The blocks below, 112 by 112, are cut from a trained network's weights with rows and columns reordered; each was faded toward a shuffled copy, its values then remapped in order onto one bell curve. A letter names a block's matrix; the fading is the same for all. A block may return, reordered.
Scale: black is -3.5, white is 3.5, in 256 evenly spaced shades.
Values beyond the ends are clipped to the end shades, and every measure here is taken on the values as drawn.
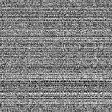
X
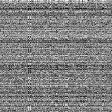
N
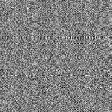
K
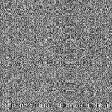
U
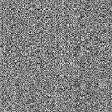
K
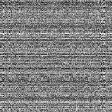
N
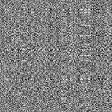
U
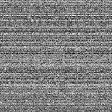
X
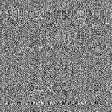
K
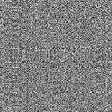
K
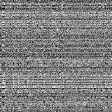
N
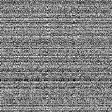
X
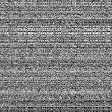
X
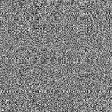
U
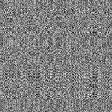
U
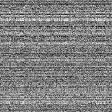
X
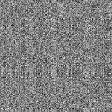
K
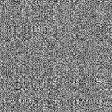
K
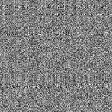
K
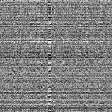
N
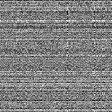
N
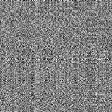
K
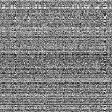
N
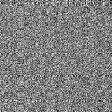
U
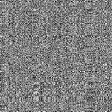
K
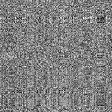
U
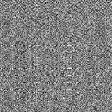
U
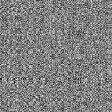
K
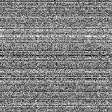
X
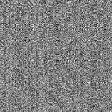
U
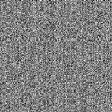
K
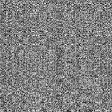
U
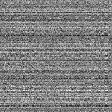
X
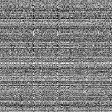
N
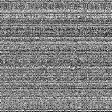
X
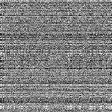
X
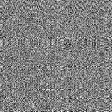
K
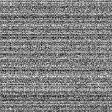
X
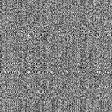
U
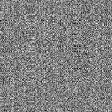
K
